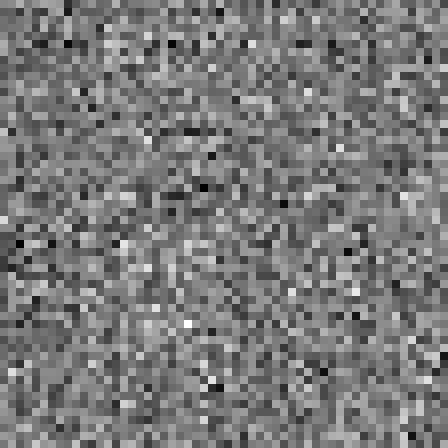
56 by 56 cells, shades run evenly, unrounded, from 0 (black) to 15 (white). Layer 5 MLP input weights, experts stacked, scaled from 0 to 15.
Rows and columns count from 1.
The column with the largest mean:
16
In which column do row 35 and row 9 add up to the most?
24
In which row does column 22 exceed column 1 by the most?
34
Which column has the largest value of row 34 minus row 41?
5
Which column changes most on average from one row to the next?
45
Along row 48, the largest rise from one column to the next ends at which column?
27
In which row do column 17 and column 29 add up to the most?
47
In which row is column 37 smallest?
10
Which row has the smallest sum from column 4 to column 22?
2
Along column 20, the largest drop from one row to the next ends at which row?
40
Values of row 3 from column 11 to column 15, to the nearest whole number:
9 7 7 5 7
